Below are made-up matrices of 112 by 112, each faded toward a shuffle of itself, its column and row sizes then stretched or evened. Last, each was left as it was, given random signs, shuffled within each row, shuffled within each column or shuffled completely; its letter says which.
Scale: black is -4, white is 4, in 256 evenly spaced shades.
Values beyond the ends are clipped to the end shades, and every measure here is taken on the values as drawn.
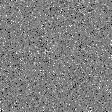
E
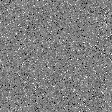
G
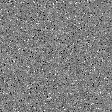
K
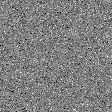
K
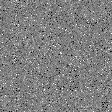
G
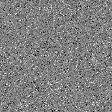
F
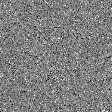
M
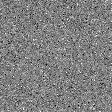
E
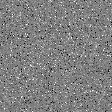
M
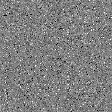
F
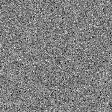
G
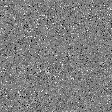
M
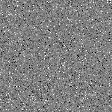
M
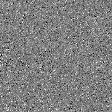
F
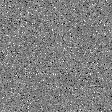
K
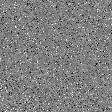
K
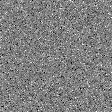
E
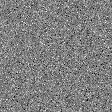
E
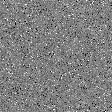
E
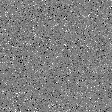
K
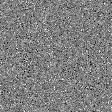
G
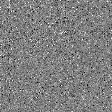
M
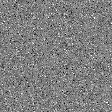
M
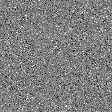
G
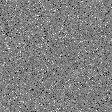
E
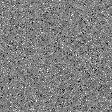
G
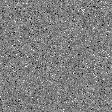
M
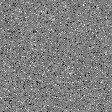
K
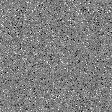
K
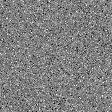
E
